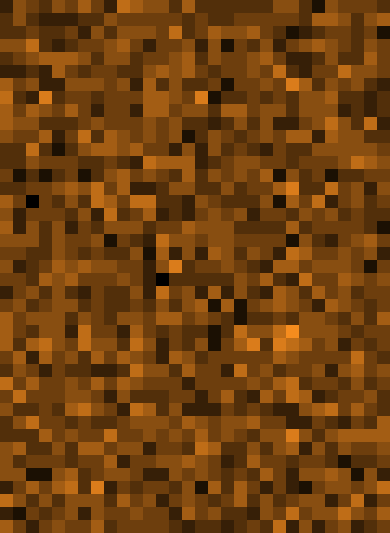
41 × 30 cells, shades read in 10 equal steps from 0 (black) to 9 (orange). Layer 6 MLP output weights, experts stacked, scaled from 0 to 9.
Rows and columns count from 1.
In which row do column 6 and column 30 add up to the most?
38
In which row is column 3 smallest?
16
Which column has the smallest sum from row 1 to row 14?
5
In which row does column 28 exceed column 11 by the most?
13
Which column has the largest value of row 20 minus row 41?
23
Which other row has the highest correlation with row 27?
26
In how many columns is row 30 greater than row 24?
15
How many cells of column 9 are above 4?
14
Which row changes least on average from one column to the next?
2
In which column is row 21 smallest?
29
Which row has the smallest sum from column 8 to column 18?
22
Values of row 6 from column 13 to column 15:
6 5 6
